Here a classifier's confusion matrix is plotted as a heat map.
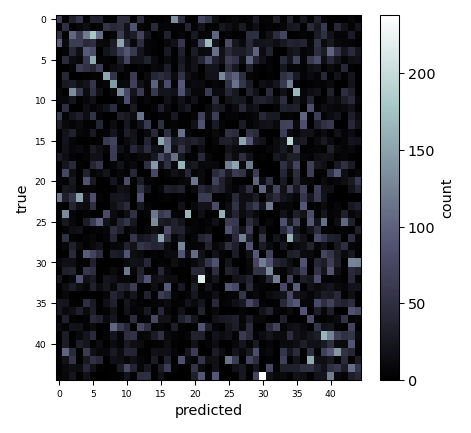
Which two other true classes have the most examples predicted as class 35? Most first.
9, 33
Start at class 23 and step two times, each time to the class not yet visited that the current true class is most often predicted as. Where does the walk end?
10
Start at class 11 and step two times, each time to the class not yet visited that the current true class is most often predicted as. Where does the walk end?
14
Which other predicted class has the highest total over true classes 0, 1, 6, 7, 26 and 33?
25
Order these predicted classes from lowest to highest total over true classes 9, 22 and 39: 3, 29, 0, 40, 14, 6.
6, 29, 14, 0, 40, 3
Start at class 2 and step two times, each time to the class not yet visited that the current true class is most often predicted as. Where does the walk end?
28
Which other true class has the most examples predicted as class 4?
2
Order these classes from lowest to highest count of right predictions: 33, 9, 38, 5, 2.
38, 33, 2, 9, 5
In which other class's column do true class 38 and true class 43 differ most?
8
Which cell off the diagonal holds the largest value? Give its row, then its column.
44, 30
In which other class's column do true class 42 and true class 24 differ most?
19
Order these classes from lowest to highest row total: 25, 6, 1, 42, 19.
6, 1, 19, 42, 25
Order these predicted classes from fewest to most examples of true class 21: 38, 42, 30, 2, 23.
42, 2, 23, 38, 30
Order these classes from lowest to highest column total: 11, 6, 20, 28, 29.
6, 20, 11, 29, 28
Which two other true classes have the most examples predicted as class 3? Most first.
22, 32
